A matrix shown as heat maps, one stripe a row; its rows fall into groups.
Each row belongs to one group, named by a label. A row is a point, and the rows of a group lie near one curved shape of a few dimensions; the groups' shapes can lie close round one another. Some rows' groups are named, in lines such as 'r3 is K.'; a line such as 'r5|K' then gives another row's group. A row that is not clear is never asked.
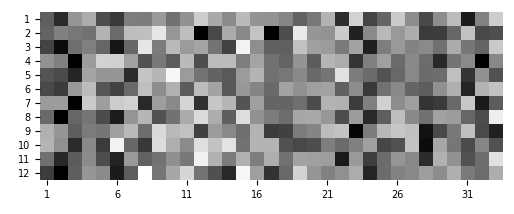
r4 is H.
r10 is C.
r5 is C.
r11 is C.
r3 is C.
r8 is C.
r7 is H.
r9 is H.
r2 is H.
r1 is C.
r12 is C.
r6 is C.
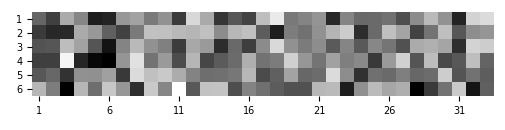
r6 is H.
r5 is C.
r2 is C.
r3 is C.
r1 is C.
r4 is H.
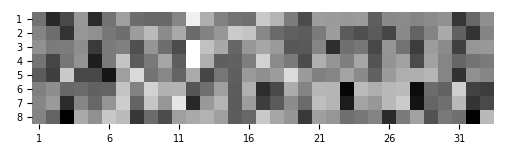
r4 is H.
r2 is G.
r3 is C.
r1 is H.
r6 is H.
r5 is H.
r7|H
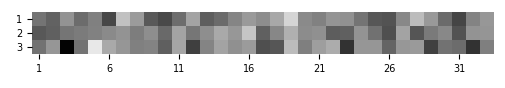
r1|H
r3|H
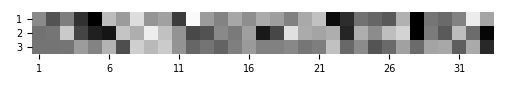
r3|C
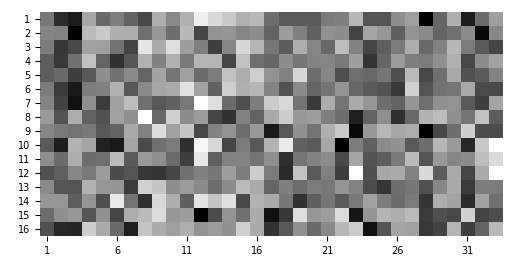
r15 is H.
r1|C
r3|C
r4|C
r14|C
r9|H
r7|H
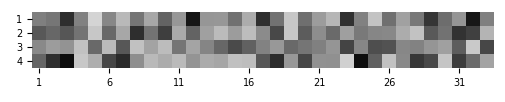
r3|C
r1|H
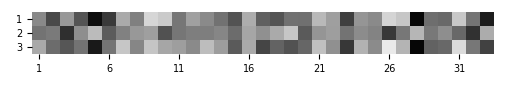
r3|H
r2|H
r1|H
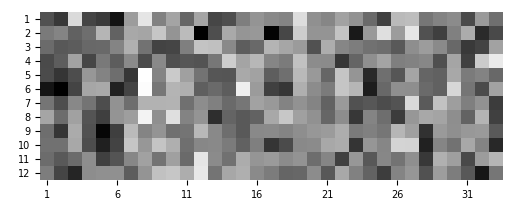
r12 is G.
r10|H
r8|C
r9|H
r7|C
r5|C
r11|C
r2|H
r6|C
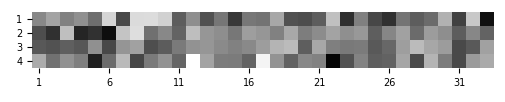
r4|C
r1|C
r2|H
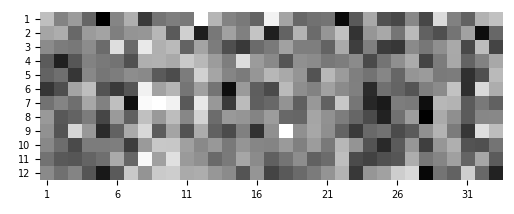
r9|C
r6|C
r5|H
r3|C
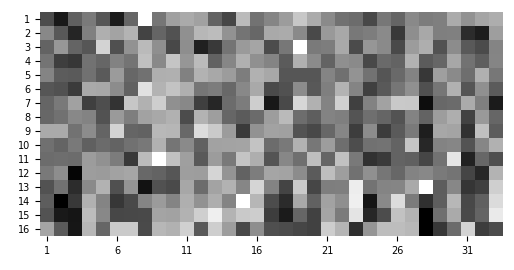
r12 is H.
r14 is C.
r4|C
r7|H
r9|C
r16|H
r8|C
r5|C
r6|C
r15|C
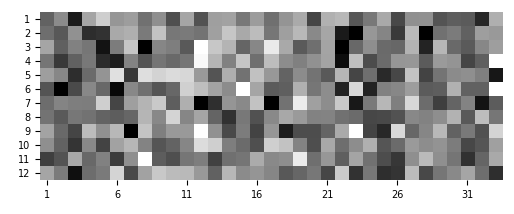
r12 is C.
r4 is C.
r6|C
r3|C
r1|H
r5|C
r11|H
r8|C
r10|H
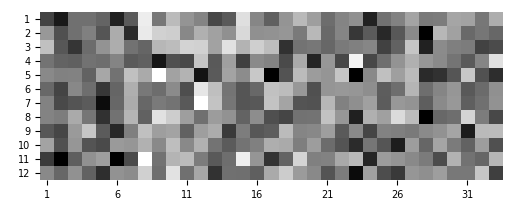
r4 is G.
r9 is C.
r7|H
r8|H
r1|C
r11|C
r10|C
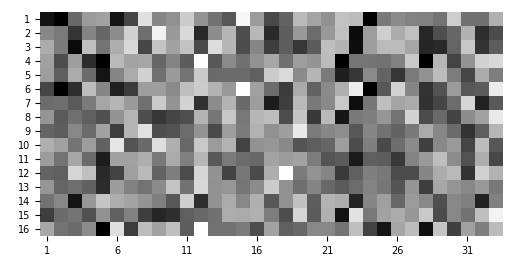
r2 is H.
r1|C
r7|H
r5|C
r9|H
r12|C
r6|C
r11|C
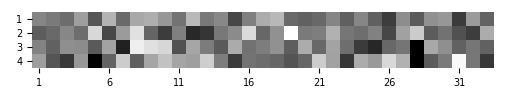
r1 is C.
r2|H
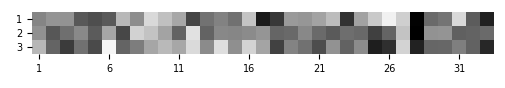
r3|C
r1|H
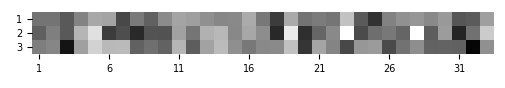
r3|H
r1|G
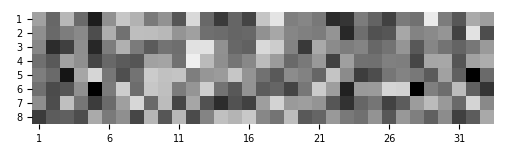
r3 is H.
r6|H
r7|C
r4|C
